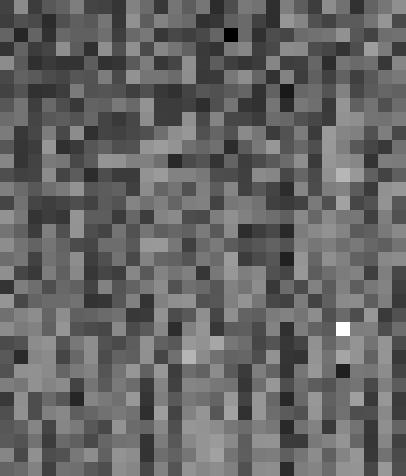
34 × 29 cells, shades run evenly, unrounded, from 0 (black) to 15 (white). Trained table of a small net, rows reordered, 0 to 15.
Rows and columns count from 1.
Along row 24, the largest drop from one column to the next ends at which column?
26
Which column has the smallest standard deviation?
8
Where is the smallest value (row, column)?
3, 17
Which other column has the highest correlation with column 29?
11
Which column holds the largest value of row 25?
16
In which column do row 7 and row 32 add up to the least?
21
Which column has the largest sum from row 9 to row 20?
25
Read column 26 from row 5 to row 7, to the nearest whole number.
6 4 4
